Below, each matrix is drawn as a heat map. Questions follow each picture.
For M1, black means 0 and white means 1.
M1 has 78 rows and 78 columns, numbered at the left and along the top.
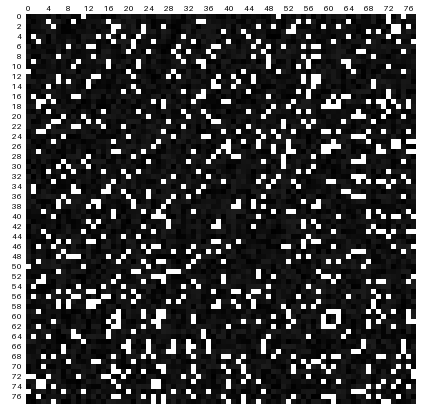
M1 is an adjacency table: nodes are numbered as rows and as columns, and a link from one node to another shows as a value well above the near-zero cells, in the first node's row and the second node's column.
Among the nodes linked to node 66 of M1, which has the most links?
node 33
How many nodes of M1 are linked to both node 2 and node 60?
8
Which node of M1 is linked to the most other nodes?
node 68
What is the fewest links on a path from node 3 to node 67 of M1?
4
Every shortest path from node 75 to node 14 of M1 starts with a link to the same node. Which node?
node 47
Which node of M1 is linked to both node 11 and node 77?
node 43
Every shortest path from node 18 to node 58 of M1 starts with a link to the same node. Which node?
node 27
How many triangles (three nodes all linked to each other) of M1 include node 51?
4
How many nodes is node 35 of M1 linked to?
10
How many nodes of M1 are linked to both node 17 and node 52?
6
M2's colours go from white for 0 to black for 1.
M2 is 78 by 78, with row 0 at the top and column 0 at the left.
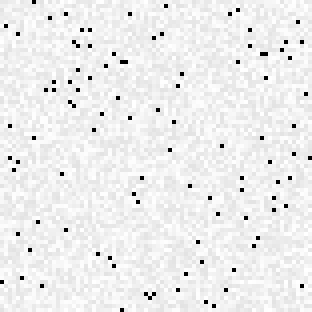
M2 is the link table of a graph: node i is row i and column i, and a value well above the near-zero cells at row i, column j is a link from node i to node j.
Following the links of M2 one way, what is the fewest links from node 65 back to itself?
3
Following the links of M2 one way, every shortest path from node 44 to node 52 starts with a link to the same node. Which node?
node 60
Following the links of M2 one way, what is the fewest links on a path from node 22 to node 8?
5
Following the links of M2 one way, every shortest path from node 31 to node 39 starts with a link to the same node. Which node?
node 2
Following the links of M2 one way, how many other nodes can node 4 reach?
7
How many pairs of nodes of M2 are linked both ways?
6
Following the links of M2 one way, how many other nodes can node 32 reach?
8
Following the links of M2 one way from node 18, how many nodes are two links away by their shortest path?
1
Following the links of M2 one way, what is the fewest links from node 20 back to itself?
7
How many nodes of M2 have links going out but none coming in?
4
